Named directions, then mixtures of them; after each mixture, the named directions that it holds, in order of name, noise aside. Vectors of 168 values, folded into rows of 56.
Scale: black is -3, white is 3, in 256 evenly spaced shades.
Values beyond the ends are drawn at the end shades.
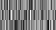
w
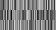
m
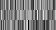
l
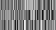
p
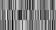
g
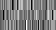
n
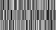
m, n.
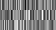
m, p, w.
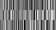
m, p, w.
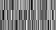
g, n, w.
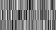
g, w.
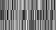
m, n.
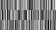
g, m, w.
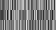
m, n.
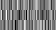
g, p, w.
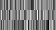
l, w.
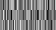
m, n.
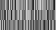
l, m.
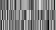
l, m, w.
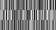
m.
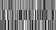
g, n, p.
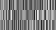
m, p.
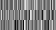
l, p, w.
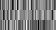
l, n, w.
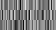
p, w.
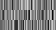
n, p, w.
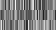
l.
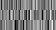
p, w.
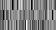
n.
